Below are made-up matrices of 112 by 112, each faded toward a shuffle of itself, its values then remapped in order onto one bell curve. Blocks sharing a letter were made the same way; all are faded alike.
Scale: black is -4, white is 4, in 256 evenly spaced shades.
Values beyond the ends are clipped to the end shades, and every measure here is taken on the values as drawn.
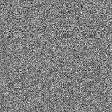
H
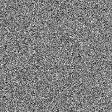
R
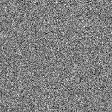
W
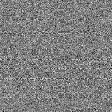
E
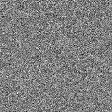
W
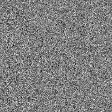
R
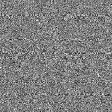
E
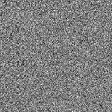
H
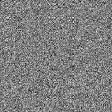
H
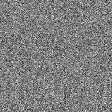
W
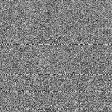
E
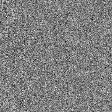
R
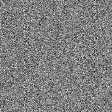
R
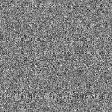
E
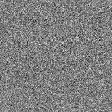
W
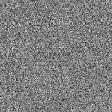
H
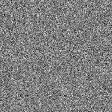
W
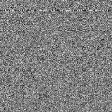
E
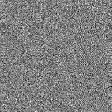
H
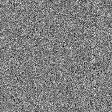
R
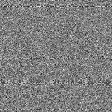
E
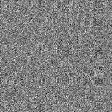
H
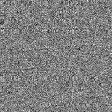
H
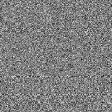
E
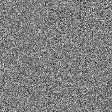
R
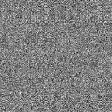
H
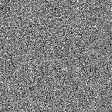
W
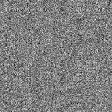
H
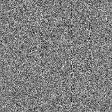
R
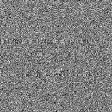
E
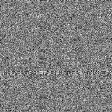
E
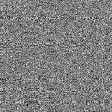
E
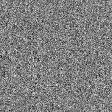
W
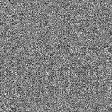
E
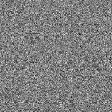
E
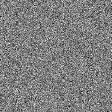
R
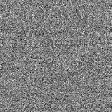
H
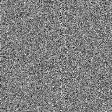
R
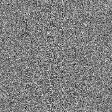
R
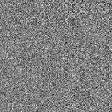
H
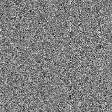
R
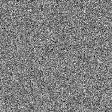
R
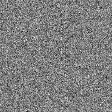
R
